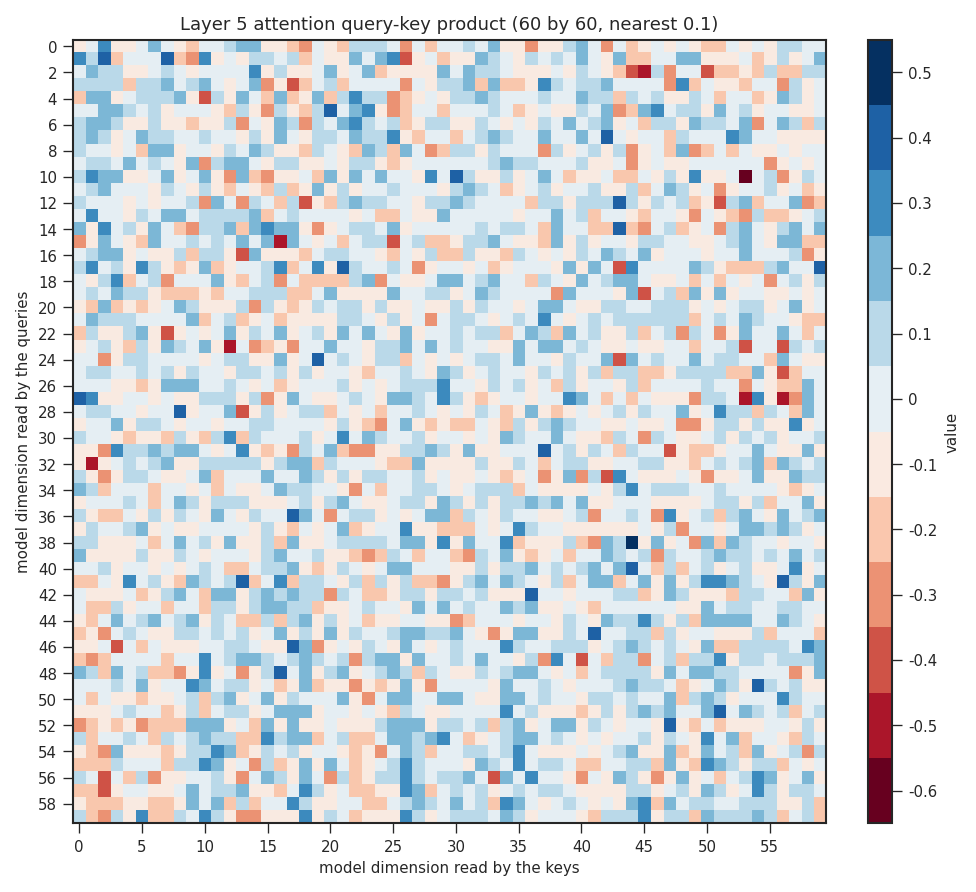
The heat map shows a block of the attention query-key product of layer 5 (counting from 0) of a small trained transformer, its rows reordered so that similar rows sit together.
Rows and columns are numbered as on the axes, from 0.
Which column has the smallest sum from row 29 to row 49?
2
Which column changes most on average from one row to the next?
16
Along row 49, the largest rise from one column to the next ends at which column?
54
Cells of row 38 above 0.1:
13
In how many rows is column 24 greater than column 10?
16
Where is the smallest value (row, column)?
10, 53
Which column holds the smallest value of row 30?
45
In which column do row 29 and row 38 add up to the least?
49
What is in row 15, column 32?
0.1
